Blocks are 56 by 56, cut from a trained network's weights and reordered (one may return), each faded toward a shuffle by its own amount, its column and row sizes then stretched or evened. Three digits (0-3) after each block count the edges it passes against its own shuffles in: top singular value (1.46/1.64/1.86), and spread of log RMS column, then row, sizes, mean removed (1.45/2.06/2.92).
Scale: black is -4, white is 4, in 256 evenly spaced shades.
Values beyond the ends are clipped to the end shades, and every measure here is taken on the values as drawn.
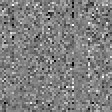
0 2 1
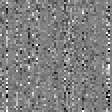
1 3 0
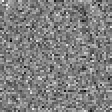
1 0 1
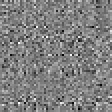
3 1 2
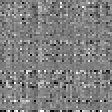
3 0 3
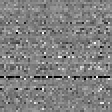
3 0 2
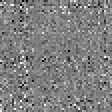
0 2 2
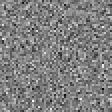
2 1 0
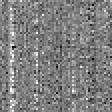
3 2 0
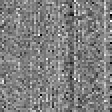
2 2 0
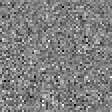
0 1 1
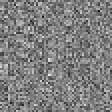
3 1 0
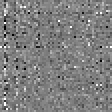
1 2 1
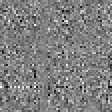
1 2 2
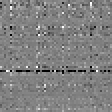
3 1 2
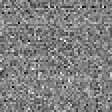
1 0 0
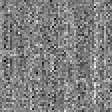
1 1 0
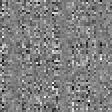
3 3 1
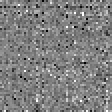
0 1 1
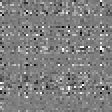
0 2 3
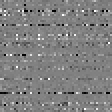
1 1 3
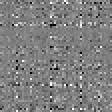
1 2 3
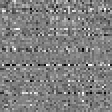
3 1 3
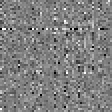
1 2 1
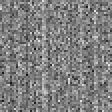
2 0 0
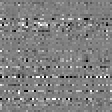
2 1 3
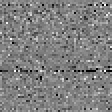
1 0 2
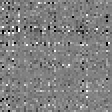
0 2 2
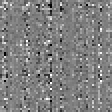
1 3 1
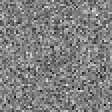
1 0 0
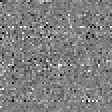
0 1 2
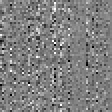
0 3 0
